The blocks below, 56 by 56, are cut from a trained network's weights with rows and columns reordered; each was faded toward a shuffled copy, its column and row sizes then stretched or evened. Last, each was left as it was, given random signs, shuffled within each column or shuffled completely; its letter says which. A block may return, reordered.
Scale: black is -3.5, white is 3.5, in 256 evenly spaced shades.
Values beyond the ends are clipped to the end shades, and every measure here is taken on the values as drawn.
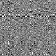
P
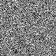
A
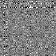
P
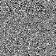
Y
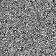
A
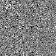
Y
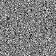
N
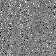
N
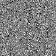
N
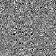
P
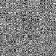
P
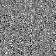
Y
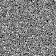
A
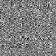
P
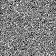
A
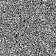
A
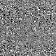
Y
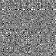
P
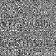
P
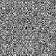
P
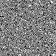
A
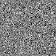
Y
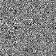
Y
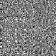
P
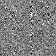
Y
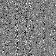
N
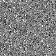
N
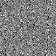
N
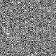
P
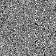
N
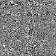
Y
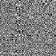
P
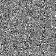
N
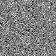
N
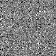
Y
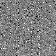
N
